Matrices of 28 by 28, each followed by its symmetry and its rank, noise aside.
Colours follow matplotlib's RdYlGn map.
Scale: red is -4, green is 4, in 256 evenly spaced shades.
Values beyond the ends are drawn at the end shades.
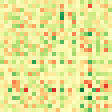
no symmetry, rank four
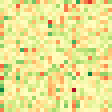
antisymmetric, rank six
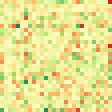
antisymmetric, rank six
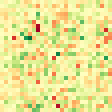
antisymmetric, rank six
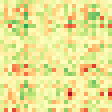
no symmetry, rank three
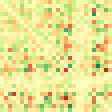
antisymmetric, rank four
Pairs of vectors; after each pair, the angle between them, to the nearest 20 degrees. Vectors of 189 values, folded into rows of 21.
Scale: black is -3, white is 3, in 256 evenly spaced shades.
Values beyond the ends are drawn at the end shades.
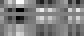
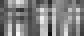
60 degrees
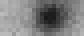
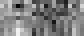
60 degrees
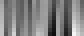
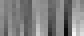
40 degrees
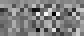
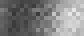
100 degrees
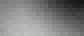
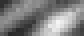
100 degrees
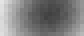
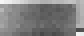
60 degrees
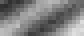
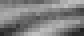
120 degrees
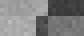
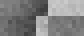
160 degrees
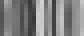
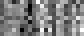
60 degrees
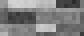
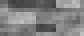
160 degrees
